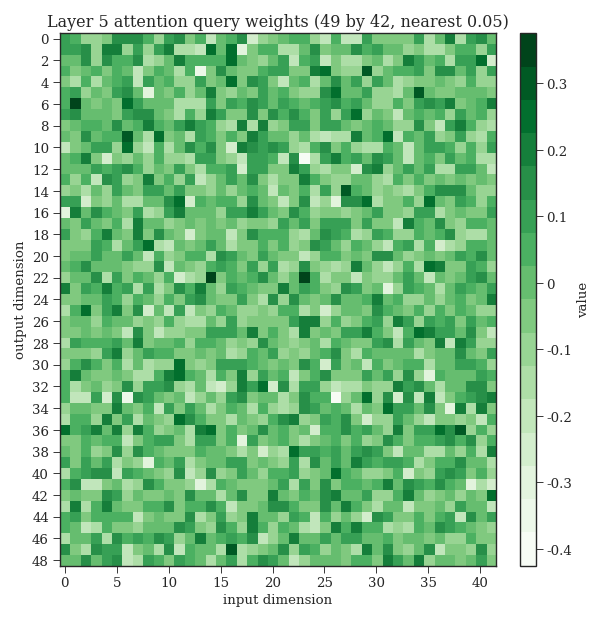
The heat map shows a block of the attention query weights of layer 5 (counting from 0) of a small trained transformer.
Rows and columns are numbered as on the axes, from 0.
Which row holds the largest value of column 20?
42
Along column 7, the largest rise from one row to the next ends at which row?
36
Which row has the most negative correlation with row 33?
35
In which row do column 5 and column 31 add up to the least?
19
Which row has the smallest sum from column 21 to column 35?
0
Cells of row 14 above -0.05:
22
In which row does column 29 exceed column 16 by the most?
3
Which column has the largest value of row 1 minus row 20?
14
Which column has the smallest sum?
12
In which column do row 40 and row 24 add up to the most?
26
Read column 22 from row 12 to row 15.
0.2 -0.05 -0.05 -0.05
